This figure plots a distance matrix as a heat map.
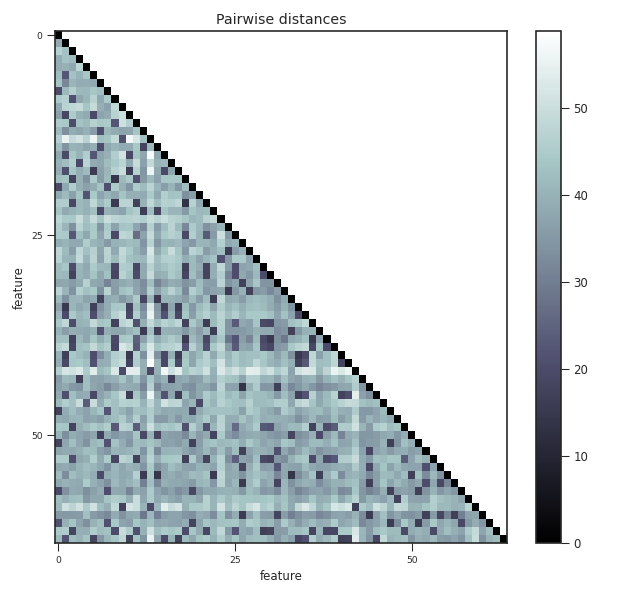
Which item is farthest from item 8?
42
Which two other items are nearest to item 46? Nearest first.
20, 4
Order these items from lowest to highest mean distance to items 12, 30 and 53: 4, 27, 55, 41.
55, 27, 4, 41
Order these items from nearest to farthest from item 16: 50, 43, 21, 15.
43, 50, 15, 21
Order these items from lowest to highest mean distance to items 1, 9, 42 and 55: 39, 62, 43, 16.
43, 16, 62, 39
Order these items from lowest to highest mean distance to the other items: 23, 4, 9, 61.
61, 4, 9, 23
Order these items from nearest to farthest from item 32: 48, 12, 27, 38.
27, 38, 12, 48
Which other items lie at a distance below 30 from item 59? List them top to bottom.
9, 13, 42
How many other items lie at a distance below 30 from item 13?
3
